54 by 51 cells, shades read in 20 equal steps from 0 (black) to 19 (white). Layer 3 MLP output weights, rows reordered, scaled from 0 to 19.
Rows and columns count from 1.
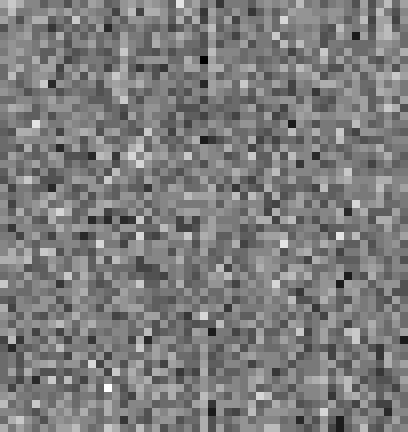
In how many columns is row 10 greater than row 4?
27
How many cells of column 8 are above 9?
24
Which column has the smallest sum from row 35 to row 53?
48
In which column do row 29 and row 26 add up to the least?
2
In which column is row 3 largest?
36
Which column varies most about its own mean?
26
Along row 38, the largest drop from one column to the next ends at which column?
38
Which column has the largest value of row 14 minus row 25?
49
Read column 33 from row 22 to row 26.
7 9 6 11 10
